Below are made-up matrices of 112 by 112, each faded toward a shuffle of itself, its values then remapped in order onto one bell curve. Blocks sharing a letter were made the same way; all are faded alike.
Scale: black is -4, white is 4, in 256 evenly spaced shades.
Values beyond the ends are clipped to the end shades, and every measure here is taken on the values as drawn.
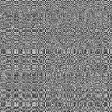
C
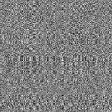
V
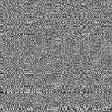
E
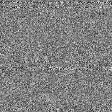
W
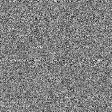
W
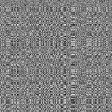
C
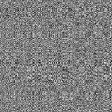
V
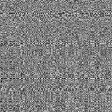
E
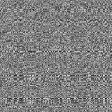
E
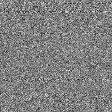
W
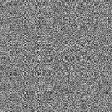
V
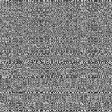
E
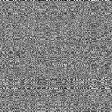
E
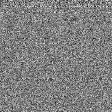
W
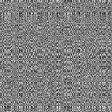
C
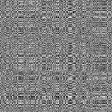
C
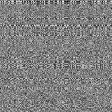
E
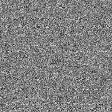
W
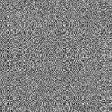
V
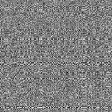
E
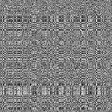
C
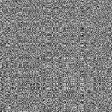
V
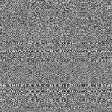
E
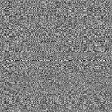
E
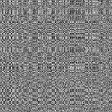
C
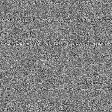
W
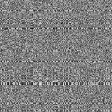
E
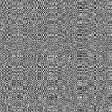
C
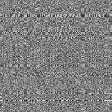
E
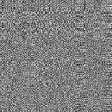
V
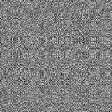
V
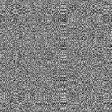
V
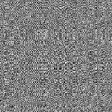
V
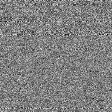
W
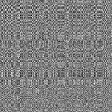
C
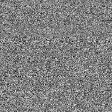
W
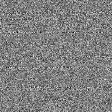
W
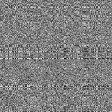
E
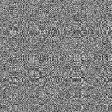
V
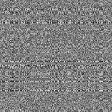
E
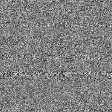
W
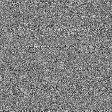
W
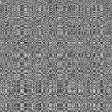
C
